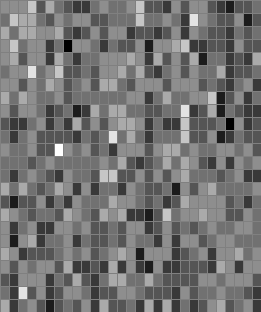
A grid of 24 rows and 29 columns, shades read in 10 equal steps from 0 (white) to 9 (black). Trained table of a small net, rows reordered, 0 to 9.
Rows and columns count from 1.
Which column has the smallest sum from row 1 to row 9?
4
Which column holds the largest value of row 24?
6
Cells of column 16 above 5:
6
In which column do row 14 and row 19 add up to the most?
2
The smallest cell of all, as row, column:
12, 7
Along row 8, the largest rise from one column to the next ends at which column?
25
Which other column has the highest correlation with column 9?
27
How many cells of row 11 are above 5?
14
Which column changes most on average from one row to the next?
9
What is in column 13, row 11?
1
